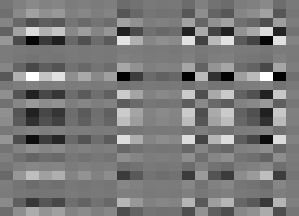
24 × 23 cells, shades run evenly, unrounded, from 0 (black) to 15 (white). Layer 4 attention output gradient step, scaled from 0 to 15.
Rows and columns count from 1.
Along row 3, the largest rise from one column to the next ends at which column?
22
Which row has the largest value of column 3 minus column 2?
9
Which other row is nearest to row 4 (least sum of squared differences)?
20
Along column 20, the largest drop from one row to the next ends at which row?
5
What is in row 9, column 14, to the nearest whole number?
6
